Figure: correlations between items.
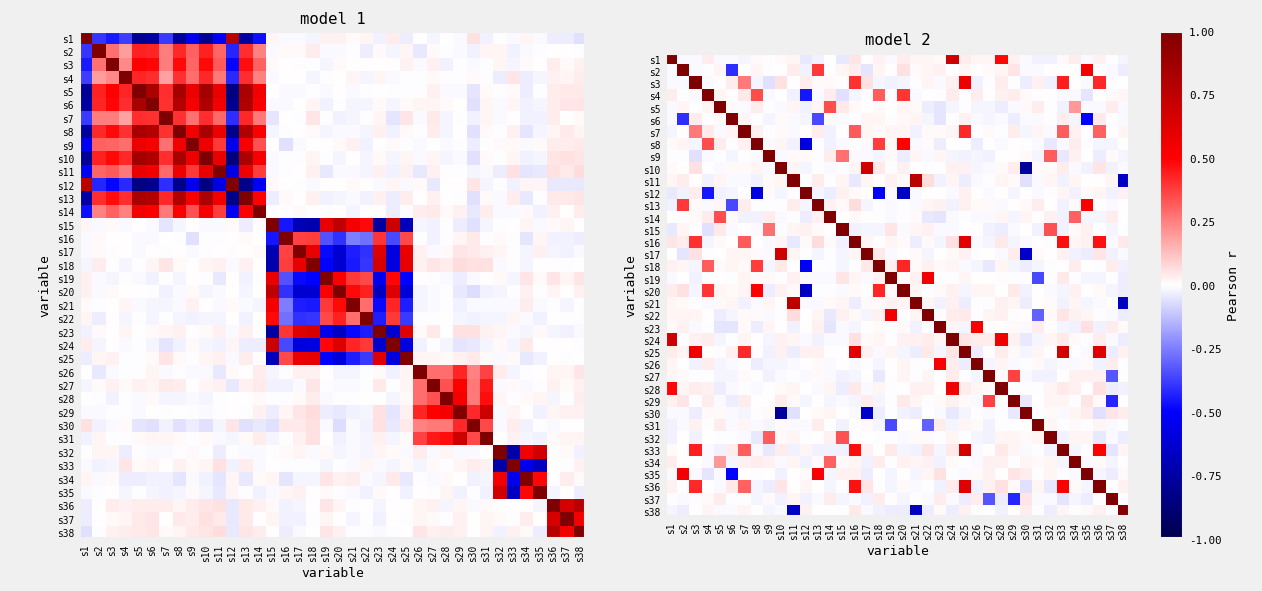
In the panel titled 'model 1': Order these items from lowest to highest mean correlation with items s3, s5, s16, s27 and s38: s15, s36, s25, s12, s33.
s12, s15, s33, s25, s36
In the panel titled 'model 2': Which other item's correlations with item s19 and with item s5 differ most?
s22
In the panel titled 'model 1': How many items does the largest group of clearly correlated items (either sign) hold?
14
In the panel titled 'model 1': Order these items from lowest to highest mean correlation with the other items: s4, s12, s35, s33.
s12, s33, s35, s4
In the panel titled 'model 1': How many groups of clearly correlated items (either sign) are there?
5
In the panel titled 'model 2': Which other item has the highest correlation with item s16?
s25
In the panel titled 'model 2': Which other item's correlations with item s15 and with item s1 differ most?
s24
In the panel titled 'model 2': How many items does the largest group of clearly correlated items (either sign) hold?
6
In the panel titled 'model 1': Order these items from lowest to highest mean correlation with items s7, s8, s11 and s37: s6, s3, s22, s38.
s22, s38, s3, s6
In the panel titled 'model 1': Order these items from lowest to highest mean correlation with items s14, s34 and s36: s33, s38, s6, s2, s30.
s33, s30, s2, s6, s38
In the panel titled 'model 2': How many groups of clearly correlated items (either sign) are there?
11
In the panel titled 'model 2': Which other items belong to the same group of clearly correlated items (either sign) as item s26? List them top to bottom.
s23
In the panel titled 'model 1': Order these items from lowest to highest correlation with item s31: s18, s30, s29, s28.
s18, s30, s28, s29
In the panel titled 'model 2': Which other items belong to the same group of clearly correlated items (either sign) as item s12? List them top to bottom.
s4, s8, s18, s20
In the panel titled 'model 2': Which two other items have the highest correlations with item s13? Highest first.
s35, s2
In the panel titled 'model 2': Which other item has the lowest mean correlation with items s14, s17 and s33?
s30
